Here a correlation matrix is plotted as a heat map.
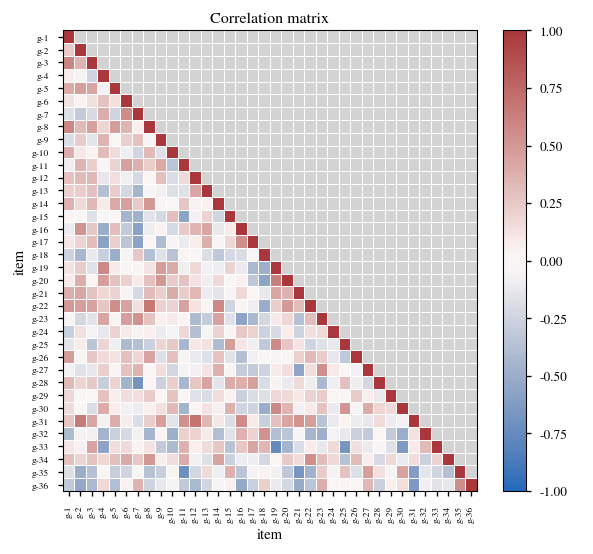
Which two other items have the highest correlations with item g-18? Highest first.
g-32, g-33
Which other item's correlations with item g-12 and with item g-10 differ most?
g-31
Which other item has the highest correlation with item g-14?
g-22
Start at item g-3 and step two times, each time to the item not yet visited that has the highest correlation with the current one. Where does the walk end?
g-8
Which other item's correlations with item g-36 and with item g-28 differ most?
g-7
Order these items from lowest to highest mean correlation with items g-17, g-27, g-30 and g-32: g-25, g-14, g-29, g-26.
g-26, g-29, g-14, g-25
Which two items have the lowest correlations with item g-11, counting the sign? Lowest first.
g-35, g-15
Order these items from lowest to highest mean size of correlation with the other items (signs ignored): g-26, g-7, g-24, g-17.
g-24, g-26, g-17, g-7
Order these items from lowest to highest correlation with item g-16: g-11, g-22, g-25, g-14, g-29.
g-29, g-14, g-22, g-25, g-11
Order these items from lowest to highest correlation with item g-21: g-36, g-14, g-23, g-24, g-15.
g-36, g-23, g-24, g-14, g-15
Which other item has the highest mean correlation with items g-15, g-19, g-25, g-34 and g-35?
g-30
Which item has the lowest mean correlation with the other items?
g-18
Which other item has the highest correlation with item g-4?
g-19
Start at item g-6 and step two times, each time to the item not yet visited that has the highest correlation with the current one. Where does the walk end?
g-23
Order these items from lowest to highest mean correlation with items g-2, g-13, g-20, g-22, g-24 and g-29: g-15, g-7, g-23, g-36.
g-36, g-7, g-15, g-23
